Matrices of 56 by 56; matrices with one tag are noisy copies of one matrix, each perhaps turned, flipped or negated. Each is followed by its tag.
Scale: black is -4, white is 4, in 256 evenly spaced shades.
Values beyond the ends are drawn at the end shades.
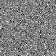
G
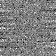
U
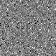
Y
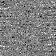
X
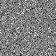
Y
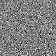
G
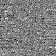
X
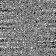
U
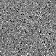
G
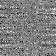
U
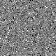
Y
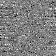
X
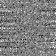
U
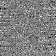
X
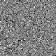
G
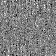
X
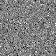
Y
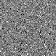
G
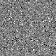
G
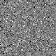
G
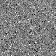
G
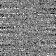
U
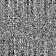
U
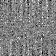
U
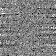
U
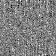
X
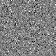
G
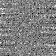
U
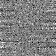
U
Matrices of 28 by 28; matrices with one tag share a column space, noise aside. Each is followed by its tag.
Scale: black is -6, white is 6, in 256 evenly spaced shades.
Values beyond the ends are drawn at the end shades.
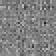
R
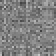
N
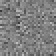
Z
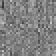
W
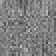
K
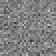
Z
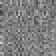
K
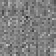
K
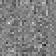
K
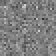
R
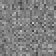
R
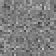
R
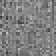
W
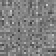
K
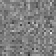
W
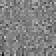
N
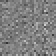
Z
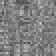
K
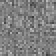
W
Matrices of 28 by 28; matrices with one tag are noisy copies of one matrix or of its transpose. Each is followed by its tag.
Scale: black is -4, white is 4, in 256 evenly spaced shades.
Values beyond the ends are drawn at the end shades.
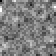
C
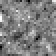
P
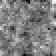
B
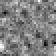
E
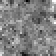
B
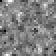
C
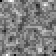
C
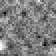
E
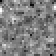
C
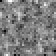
C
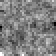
B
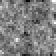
B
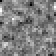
C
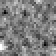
E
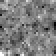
B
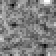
E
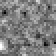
E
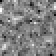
C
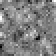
P
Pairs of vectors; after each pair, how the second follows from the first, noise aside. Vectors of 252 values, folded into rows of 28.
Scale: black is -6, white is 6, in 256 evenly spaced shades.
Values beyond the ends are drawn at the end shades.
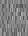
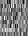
reversed, negated, scaled up.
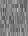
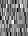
negated, scaled up.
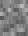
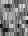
reversed, negated, scaled up.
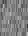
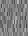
shuffled.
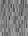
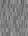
shrunk.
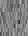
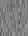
shrunk.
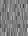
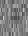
shuffled.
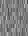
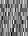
wrapped around, negated, scaled up.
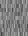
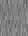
reversed, shrunk.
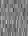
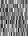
negated, scaled up.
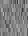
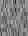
shuffled.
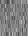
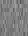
wrapped around, negated, shrunk.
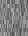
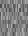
shuffled.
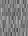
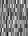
reversed, negated, scaled up.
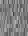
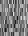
negated, scaled up.
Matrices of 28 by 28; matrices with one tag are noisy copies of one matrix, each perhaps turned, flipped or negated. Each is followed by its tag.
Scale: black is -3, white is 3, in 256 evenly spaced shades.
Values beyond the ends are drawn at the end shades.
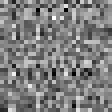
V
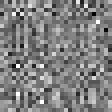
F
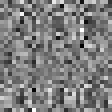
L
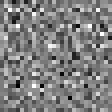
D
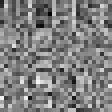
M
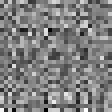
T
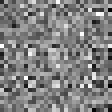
T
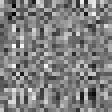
F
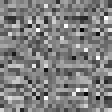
F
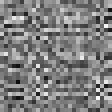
F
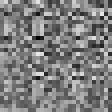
V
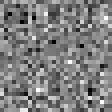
L
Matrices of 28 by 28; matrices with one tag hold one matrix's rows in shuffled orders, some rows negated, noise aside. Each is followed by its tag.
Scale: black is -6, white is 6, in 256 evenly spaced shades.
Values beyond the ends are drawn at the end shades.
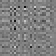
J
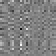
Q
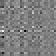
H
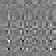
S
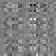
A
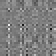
S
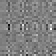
S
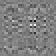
A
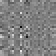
Q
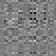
A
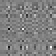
S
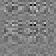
A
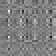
S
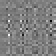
S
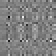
S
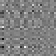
H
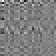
H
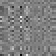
Q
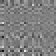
H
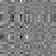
Q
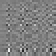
S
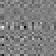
H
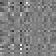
Q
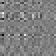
H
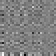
H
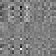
Q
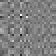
Q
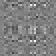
A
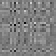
J
